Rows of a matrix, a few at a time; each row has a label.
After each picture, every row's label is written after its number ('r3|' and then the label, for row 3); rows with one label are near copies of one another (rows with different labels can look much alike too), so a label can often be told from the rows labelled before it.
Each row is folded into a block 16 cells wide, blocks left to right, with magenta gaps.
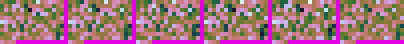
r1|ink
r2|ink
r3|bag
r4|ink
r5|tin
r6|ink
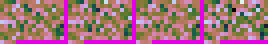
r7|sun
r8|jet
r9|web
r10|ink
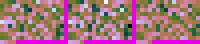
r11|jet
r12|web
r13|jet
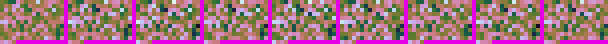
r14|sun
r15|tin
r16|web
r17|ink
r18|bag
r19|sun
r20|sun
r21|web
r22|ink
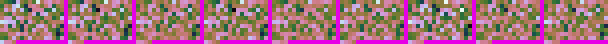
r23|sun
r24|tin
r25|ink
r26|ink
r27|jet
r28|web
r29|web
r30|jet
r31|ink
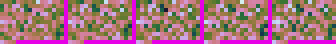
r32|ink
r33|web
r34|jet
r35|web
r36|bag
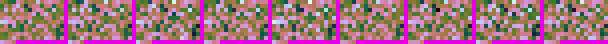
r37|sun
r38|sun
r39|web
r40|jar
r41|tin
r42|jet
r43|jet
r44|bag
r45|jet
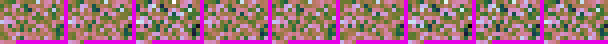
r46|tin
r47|web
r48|web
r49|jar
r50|tin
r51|web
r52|web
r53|bag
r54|web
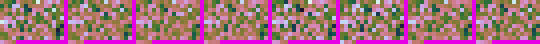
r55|tin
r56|jar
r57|ink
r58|ink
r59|jet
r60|bag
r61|tin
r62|tin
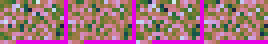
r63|jet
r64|ink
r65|sun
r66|jet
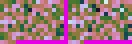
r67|jet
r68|jar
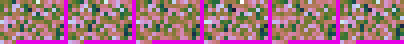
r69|jar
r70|bag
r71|ink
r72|tin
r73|sun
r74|tin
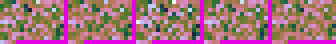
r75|tin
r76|web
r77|jar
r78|tin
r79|jet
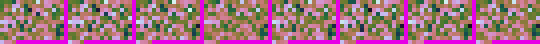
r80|bag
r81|jar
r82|web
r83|sun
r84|ink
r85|ink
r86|ink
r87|web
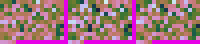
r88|jar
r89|bag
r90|bag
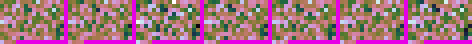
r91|tin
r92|ink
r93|web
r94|sun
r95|sun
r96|tin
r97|tin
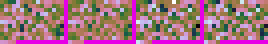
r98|sun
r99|bag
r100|web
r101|sun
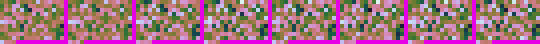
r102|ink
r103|tin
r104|sun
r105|bag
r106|bag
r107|ink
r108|bag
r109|bag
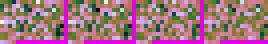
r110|web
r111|ink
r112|bag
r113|ink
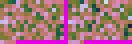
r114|sun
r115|jet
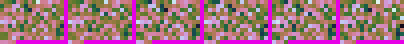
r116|jet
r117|jar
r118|jet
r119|sun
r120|bag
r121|tin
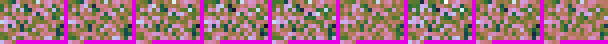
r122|bag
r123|sun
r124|web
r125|jet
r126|jar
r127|sun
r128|jar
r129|ink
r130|ink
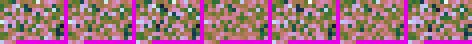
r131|web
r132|jar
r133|bag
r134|tin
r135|web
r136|jar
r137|jar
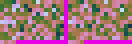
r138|jar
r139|web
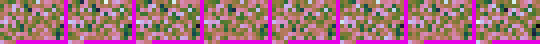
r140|ink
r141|ink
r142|web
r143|tin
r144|jar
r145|web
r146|ink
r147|web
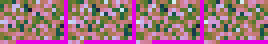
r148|jet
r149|bag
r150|web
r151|jar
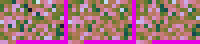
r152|jet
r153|jar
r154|bag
